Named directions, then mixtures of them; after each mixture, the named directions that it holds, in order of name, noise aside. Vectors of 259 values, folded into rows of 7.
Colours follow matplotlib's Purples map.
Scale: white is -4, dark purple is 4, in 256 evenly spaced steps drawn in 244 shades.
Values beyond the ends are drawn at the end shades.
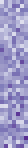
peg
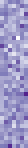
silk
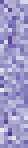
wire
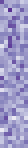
silk, wire.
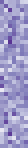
wire.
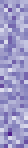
peg, wire.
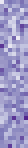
silk, wire.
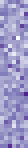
silk.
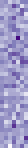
peg, silk.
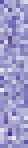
wire.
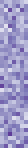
peg, wire.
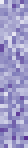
peg, wire.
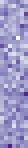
silk.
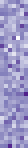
silk.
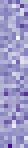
peg, silk.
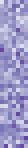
peg.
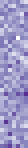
silk, wire.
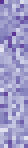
peg, wire.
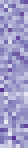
silk, wire.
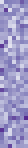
silk, wire.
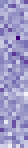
silk, wire.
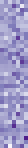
peg, silk.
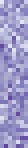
peg, silk.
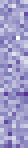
silk, wire.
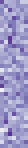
wire.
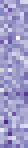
silk, wire.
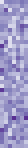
silk, wire.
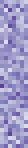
peg, wire.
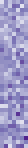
peg.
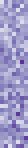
peg.
